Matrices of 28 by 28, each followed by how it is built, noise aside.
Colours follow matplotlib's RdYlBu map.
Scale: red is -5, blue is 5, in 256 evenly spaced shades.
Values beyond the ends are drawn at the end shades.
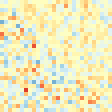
lower triangular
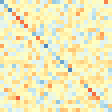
diagonal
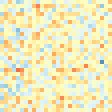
repeating rows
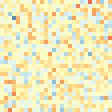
repeating columns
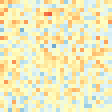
blocks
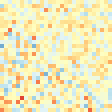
lower triangular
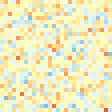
repeating rows
